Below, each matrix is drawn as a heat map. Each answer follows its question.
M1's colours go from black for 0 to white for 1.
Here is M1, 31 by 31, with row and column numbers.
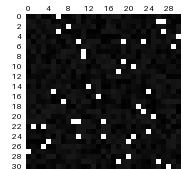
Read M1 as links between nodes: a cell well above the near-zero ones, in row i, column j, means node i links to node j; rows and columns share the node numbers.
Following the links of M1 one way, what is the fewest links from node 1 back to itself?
7
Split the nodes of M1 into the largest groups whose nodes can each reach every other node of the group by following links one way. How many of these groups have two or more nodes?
3
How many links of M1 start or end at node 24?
5
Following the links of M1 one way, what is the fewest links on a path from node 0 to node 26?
3
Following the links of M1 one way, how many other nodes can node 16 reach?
2
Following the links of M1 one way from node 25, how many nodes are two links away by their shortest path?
1
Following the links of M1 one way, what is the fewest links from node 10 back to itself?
2
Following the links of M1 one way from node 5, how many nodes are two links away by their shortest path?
2
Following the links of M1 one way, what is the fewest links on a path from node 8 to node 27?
5
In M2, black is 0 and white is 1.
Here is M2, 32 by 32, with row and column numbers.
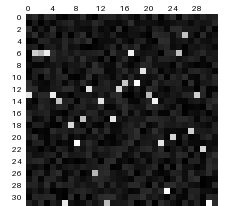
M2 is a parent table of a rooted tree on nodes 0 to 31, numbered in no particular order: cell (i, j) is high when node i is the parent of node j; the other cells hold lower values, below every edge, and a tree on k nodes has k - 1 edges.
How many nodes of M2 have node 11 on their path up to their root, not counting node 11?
3
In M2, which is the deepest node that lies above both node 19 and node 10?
17
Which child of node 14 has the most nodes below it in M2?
21
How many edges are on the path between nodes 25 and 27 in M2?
5
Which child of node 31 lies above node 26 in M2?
6
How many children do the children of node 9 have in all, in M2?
1
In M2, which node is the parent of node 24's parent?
13
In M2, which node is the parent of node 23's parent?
22
